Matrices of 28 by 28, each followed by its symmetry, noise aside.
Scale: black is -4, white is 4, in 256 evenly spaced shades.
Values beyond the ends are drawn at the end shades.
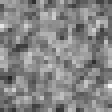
same after a half turn.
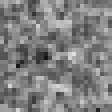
mirrored top to bottom.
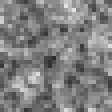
symmetric across the other diagonal.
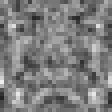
mirrored left to right.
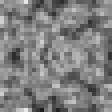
mirrored top to bottom.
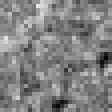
symmetric.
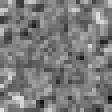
symmetric.
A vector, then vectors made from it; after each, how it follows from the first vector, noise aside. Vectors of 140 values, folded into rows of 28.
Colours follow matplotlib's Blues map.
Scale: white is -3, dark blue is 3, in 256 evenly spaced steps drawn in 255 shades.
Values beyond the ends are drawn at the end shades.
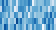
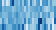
reversed, negated, partly zeroed.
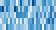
sign-scrambled.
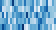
reversed, negated.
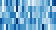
sign-scrambled.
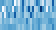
wrapped around, negated, partly zeroed.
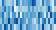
sign-scrambled.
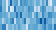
reversed, negated, partly zeroed.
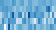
negated, partly zeroed.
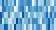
copied.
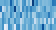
negated, partly zeroed.
